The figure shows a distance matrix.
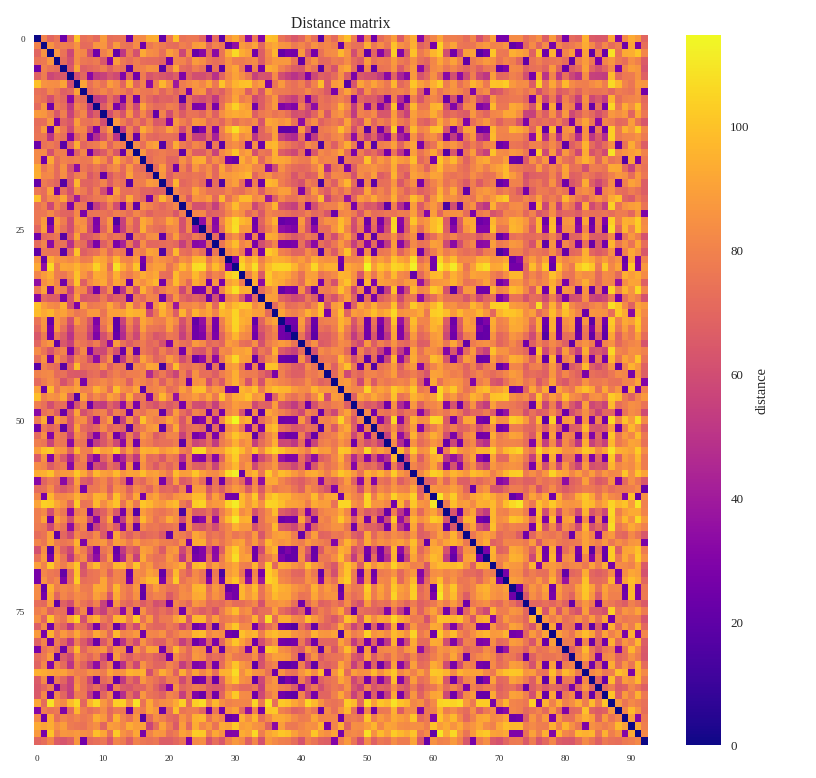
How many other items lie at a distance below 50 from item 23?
5
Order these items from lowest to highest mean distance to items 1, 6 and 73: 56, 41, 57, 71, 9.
41, 56, 9, 71, 57
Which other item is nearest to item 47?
6
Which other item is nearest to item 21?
17
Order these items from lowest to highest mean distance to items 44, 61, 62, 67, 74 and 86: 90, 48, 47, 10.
48, 10, 90, 47
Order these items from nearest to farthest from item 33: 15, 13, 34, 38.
38, 13, 15, 34
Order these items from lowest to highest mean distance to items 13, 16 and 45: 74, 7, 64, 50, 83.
7, 64, 74, 50, 83
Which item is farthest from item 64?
87
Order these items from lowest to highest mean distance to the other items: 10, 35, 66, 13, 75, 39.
39, 13, 75, 10, 66, 35
